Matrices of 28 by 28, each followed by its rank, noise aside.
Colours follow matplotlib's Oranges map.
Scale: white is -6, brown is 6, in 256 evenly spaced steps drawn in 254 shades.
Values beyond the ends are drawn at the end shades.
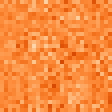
six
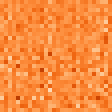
six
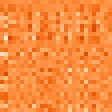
four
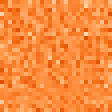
six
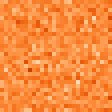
eight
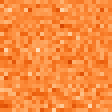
six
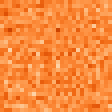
six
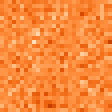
six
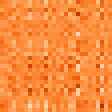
two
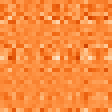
two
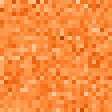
eight
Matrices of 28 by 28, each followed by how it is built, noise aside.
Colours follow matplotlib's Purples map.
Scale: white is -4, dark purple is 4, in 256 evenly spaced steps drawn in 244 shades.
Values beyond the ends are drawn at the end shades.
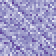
Toeplitz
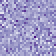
block diagonal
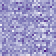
blocks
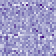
uneven rows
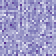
blocks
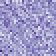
Toeplitz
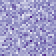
repeating rows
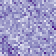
Toeplitz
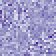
block diagonal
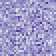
repeating rows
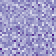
low rank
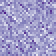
Toeplitz
